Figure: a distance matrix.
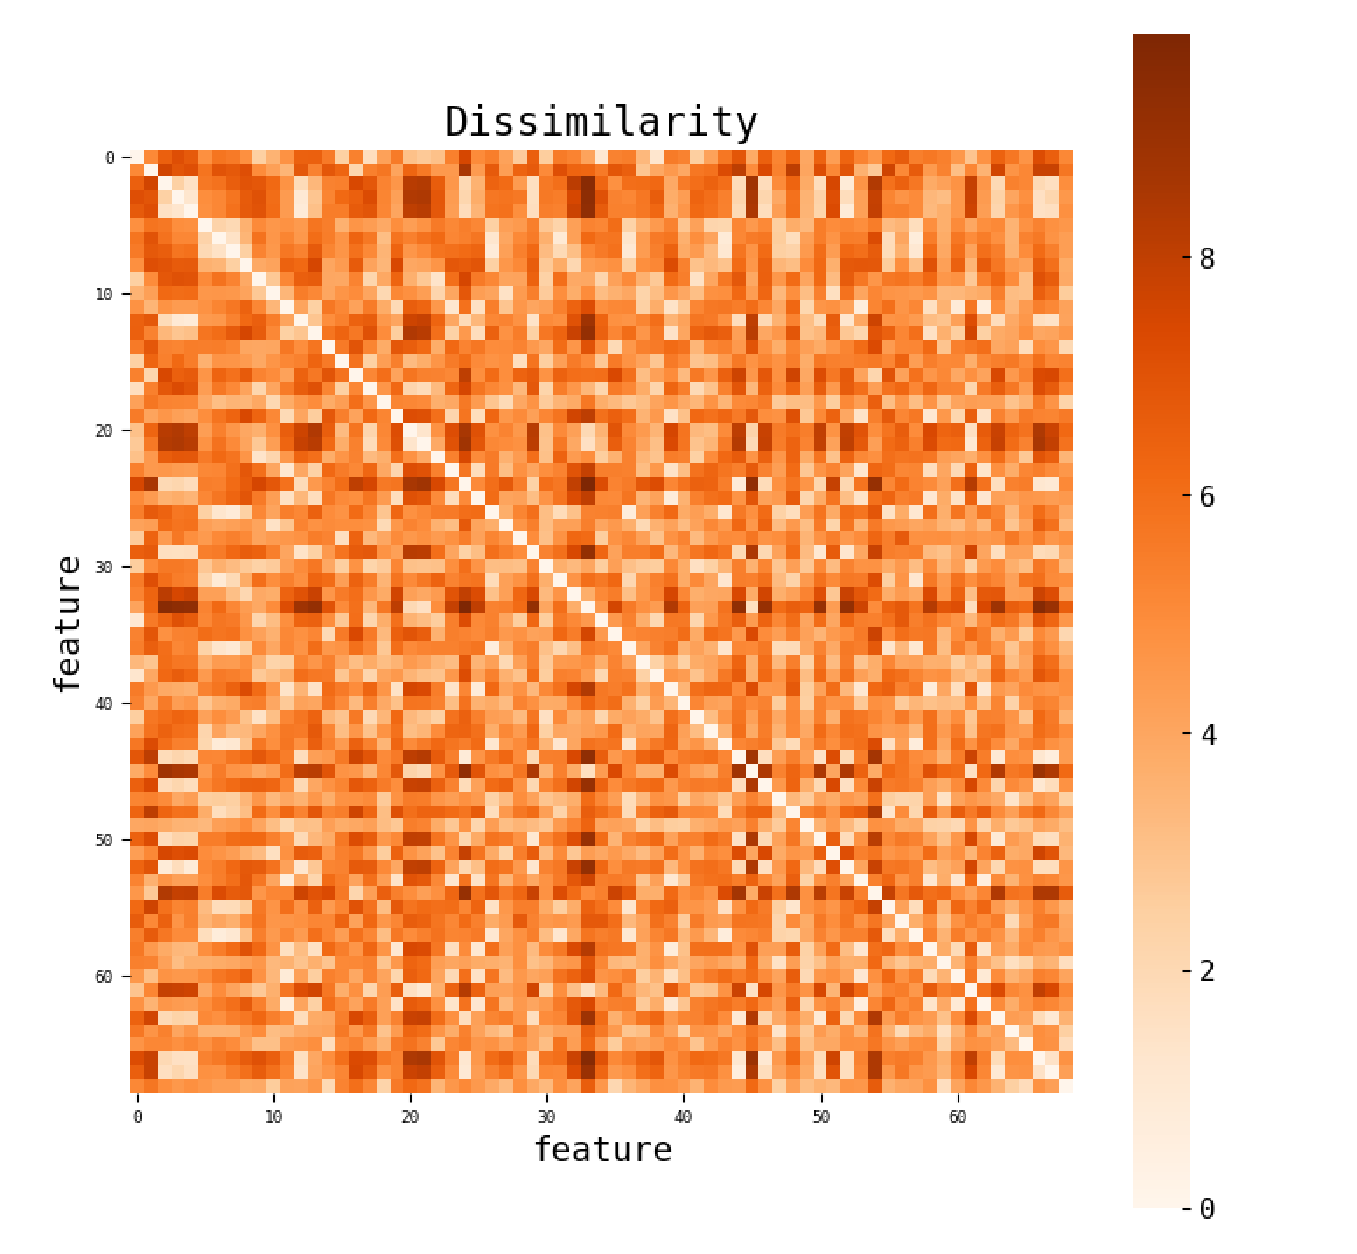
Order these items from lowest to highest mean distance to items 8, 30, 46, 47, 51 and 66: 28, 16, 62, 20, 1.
28, 62, 20, 16, 1
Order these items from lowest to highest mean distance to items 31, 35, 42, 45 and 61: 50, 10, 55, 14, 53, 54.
10, 55, 14, 54, 53, 50
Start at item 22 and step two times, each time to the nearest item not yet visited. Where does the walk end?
41
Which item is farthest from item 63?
33
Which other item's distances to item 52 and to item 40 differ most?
2
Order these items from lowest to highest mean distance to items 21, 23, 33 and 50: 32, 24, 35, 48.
32, 35, 48, 24
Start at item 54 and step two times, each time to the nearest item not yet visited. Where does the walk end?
1
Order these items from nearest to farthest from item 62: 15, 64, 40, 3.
40, 64, 3, 15
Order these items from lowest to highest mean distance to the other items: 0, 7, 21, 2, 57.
57, 7, 0, 2, 21
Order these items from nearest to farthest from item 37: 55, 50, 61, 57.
61, 57, 55, 50
